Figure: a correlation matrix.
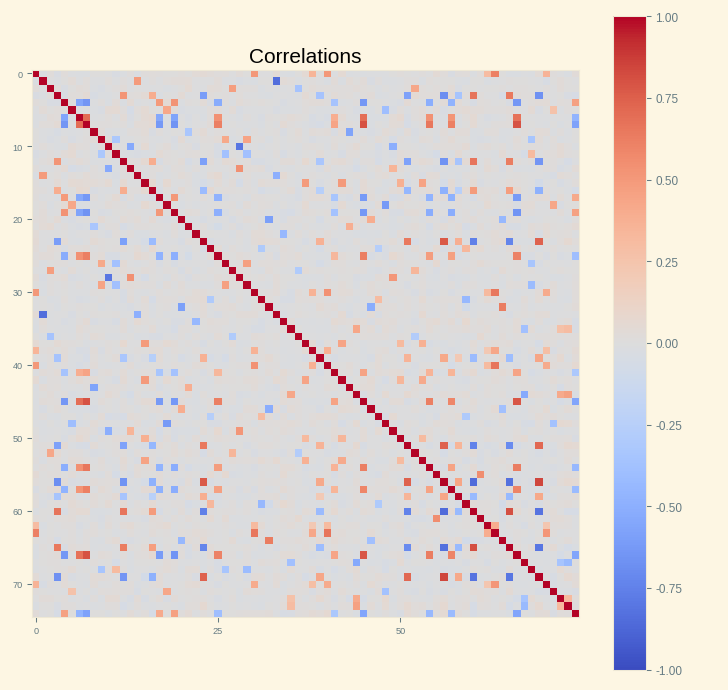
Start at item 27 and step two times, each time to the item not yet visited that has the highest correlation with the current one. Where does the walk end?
52
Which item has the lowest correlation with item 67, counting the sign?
44
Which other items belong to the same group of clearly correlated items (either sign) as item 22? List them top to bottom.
34
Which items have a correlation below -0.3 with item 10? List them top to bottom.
13, 28, 49
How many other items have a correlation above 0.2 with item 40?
6
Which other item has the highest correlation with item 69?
56
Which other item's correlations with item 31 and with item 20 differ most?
32
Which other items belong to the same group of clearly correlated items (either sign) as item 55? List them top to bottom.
61
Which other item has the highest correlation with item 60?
65
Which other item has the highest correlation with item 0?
63
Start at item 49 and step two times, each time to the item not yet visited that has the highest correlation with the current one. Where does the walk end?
13
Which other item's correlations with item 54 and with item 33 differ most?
1
